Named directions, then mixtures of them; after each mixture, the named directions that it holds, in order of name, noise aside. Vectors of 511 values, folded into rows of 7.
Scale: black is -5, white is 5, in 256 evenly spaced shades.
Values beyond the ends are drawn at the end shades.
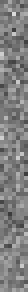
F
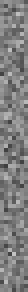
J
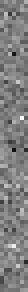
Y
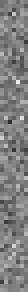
F, J, Y.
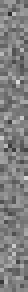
F, J, Y.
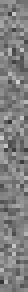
F, J, Y.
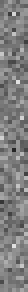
F, Y.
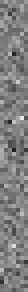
J, Y.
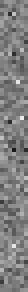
F, J, Y.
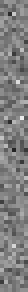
F, J, Y.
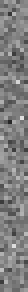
F, J, Y.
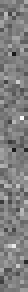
Y.
